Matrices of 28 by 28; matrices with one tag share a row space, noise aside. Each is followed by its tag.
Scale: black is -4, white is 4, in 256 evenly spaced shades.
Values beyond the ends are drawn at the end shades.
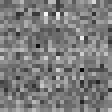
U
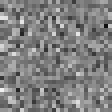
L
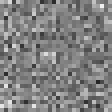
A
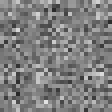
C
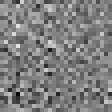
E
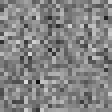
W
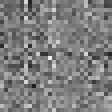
W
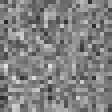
E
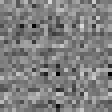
U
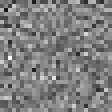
A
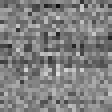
U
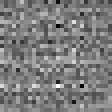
U
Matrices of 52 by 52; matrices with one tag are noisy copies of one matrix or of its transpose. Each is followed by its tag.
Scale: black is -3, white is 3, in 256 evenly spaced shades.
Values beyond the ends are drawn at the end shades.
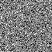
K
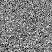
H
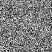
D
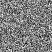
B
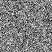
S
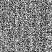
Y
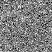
K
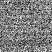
Y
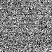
Y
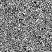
D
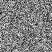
S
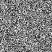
D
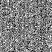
Y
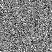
H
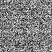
Y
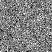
D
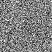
K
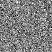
H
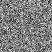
B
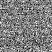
Y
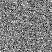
B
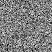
H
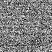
Y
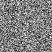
D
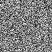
H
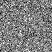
S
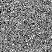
K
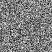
B
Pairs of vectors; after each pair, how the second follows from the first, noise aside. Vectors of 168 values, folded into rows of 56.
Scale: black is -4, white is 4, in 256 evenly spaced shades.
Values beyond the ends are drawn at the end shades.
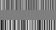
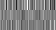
reversed, partly zeroed.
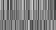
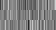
negated, partly zeroed.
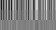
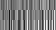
reversed, negated.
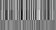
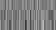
wrapped around, shrunk.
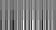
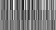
reversed, negated.
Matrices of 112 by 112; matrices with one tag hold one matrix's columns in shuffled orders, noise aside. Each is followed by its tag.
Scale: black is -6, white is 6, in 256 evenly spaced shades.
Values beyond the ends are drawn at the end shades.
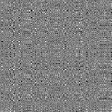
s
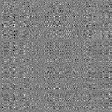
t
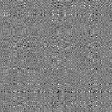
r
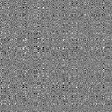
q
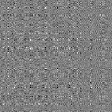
q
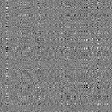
q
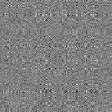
r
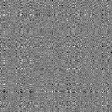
r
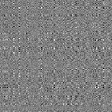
q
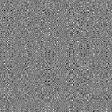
s
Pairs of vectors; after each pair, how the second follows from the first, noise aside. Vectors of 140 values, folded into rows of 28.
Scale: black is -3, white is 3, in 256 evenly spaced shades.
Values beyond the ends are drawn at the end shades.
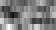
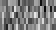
shuffled.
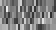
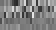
reversed, partly zeroed.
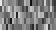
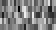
shuffled.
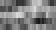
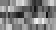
negated.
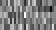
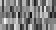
reversed, negated.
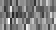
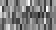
reversed.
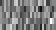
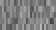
negated, shrunk.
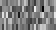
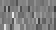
wrapped around, partly zeroed.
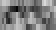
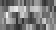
negated.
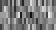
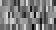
reversed.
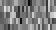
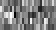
shuffled.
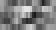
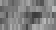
wrapped around, negated, shrunk.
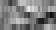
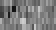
reversed, partly zeroed.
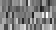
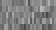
negated, shrunk.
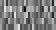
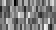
shuffled.
